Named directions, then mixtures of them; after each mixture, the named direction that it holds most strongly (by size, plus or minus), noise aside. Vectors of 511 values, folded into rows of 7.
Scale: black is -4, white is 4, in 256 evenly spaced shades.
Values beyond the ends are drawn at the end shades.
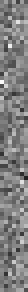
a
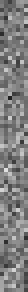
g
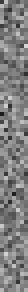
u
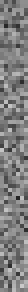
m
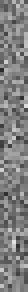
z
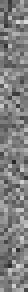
a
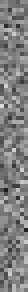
m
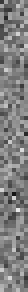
u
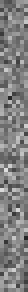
g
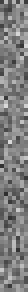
z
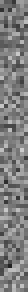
m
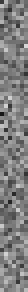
u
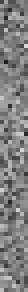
u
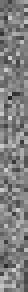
g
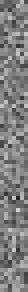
z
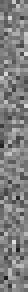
z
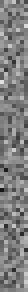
g
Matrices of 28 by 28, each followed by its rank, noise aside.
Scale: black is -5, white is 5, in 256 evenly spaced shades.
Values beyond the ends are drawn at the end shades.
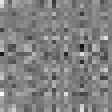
three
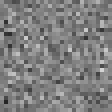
eight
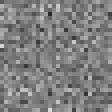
eight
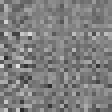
four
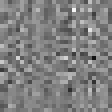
four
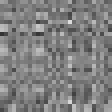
three
